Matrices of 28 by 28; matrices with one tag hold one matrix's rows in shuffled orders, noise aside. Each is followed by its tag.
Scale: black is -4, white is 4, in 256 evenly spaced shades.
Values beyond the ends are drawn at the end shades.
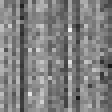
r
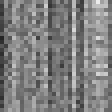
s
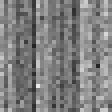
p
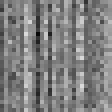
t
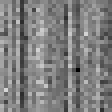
r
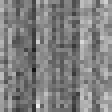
p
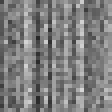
t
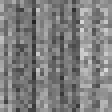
p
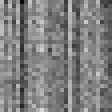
r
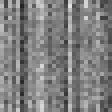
r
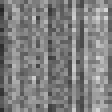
s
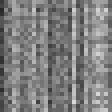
s
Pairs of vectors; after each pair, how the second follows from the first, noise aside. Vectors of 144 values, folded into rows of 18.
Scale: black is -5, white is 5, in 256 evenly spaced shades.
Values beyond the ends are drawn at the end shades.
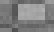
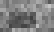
reversed, negated.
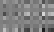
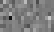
reversed, negated, partly zeroed.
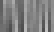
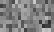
sign-scrambled.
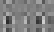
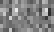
reversed, negated.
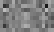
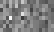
wrapped around, negated.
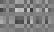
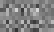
reversed, negated.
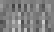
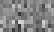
sign-scrambled.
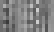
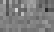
reversed, partly zeroed.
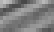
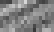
negated.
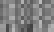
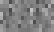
wrapped around, negated, partly zeroed.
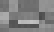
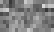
wrapped around.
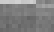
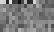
sign-scrambled.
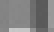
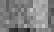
negated.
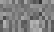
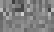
reversed, negated, partly zeroed.
